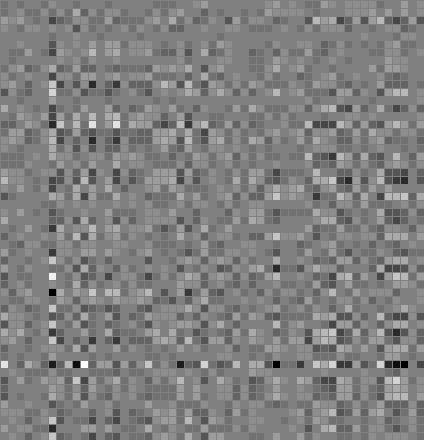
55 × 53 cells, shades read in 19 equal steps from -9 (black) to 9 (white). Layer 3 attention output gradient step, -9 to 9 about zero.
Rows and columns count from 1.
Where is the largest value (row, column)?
46, 11
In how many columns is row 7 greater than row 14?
24
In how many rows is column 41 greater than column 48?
21
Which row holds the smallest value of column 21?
16
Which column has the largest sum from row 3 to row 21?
28
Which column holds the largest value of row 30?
35
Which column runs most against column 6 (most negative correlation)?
26
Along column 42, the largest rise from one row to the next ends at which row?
42
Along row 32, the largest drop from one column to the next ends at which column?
7
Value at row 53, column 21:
2
